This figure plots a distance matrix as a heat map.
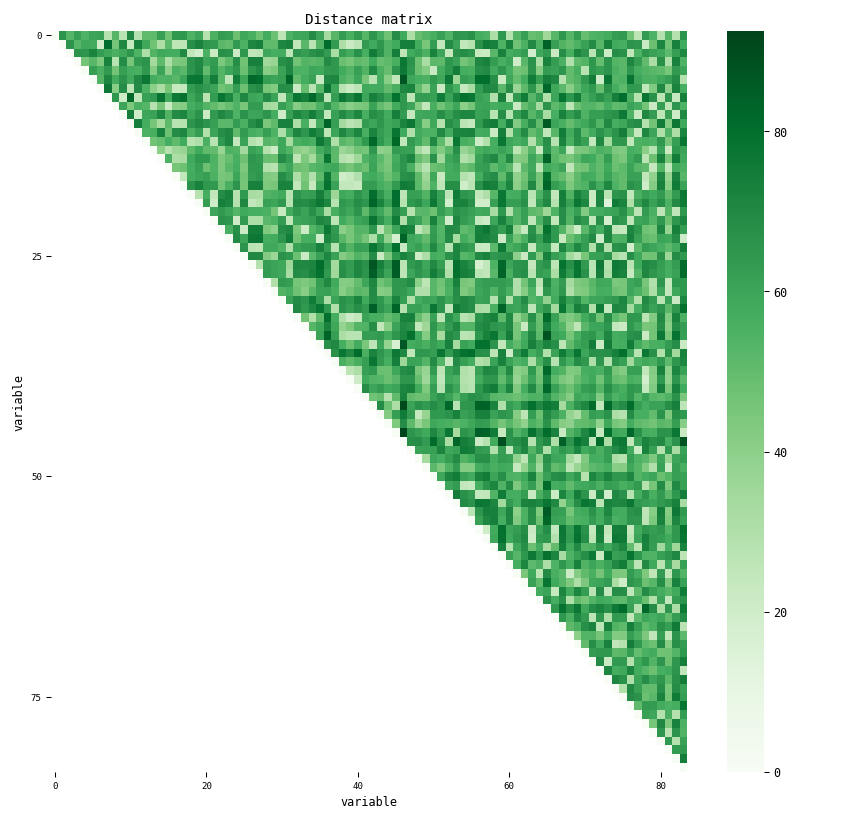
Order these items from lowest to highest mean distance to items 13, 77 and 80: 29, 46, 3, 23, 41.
29, 41, 3, 23, 46
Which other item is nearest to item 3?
61
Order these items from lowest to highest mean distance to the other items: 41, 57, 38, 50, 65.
38, 41, 57, 50, 65
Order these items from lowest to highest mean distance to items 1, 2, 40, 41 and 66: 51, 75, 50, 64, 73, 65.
51, 73, 64, 75, 50, 65
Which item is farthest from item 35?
46
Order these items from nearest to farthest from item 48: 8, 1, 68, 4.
68, 8, 4, 1
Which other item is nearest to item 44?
41
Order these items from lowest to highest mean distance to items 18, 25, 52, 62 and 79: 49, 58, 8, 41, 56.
49, 8, 56, 41, 58
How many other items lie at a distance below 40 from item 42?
9
